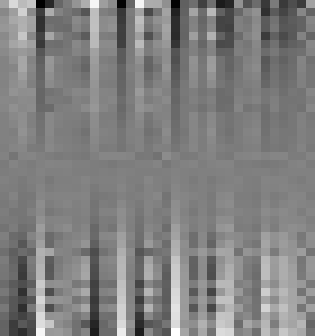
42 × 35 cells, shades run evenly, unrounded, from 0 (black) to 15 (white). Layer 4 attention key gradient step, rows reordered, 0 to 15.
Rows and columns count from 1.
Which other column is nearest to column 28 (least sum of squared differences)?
15
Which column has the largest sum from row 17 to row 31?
20
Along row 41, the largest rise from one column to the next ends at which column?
5
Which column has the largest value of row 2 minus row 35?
3
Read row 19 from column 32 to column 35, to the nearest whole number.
7 7 8 7
